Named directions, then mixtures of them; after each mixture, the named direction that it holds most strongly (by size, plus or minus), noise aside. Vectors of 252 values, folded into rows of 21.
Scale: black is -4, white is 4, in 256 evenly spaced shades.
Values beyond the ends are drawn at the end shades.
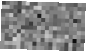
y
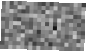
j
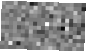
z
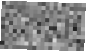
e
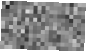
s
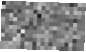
y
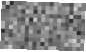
s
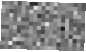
z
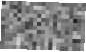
y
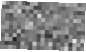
y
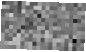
y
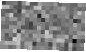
y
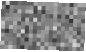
s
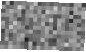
j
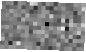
z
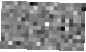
z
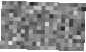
z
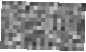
j
